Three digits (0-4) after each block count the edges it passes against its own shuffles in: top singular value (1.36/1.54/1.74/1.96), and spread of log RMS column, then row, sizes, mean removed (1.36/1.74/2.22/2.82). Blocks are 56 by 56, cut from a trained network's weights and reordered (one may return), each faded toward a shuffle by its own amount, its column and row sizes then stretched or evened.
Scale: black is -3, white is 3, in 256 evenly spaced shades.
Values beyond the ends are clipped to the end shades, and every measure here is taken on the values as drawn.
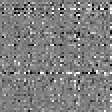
3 3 4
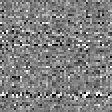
4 2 4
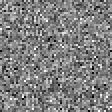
1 0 0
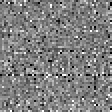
1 1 2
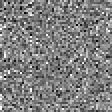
1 3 0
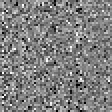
1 3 0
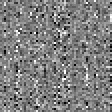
1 4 0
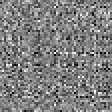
4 2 3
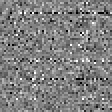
3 1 3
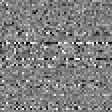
2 0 4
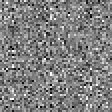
2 2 1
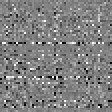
2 2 4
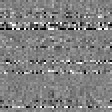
3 0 4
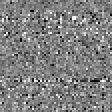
1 0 3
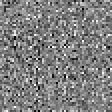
2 2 2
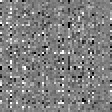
0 4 3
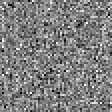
1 0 0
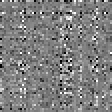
3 4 3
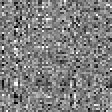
3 3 0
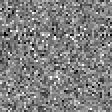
1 0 0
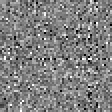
2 2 0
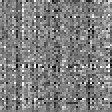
4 2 4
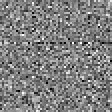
2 1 0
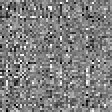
3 3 2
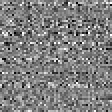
3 0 4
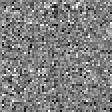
0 2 1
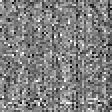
2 0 1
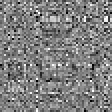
3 3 2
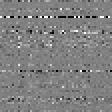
4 0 4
